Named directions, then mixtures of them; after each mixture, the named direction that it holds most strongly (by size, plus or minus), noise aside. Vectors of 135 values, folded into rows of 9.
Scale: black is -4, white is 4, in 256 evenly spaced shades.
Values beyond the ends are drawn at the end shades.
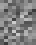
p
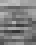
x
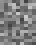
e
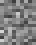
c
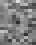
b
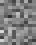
c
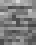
x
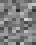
p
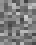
e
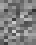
p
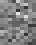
b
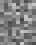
e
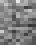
b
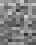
e
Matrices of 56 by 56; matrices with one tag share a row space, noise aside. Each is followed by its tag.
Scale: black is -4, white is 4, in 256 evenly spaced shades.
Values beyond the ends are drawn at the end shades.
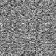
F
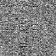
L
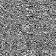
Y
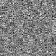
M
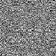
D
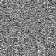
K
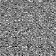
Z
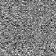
Z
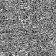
L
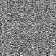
D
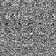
Z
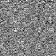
K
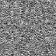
F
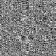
Y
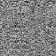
K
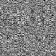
K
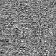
L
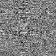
L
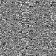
Y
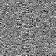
Y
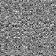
Z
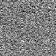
F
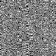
Y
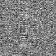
L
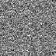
M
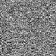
D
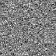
M
